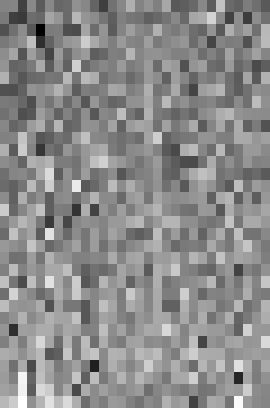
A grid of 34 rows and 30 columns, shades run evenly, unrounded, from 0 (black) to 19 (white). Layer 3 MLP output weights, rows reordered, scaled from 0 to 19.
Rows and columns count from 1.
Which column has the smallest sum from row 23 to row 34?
10
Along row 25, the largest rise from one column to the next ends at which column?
2
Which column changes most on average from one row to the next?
9
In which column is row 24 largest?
6
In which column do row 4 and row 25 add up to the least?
5
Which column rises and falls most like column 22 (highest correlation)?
16
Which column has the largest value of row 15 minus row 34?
22
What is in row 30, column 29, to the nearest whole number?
12
